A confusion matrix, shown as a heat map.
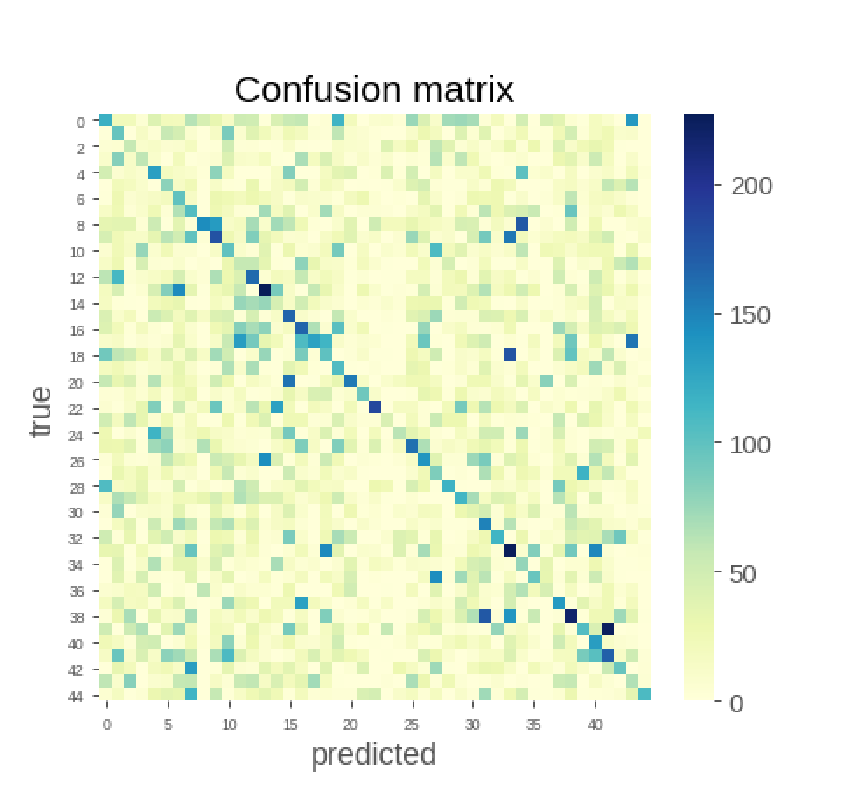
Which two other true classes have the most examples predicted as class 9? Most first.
8, 22
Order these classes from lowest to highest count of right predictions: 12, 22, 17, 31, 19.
19, 17, 31, 12, 22
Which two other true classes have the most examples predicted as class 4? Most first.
24, 22
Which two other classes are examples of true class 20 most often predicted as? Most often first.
15, 36
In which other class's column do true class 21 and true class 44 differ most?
7
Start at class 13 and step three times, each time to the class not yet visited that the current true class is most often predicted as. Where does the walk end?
31
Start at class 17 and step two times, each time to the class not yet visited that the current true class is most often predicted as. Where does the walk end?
2
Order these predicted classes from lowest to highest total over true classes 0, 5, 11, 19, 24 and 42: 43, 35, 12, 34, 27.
35, 27, 34, 12, 43
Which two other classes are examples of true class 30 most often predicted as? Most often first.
1, 38
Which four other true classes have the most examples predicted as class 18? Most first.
33, 17, 38, 7
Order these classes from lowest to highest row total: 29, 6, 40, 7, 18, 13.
6, 40, 7, 29, 18, 13
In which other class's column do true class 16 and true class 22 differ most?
14
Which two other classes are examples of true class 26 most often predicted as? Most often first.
13, 31
